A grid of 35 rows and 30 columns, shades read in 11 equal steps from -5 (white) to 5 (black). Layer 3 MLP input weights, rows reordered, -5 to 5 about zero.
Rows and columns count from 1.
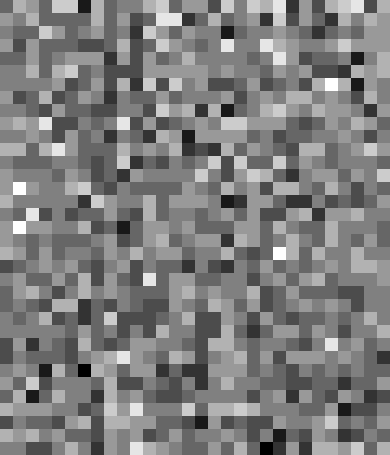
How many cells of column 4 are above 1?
6
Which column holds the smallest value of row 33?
26
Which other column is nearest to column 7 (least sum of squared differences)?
23
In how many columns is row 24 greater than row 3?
14
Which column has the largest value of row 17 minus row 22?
25
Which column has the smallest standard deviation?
1
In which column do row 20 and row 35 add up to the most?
21
